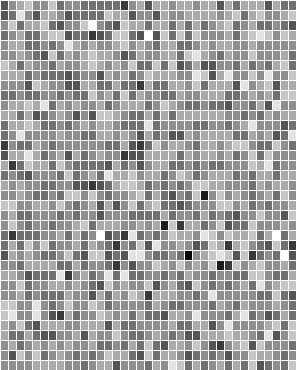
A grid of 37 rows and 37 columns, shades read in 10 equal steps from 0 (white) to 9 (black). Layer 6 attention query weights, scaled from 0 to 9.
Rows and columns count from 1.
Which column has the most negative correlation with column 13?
33
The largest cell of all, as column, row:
24, 26
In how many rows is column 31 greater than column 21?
16
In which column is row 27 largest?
28
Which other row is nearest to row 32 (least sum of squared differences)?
31
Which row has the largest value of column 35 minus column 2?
32
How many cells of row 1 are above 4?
14
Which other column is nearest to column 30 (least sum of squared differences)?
10
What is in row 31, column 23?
5
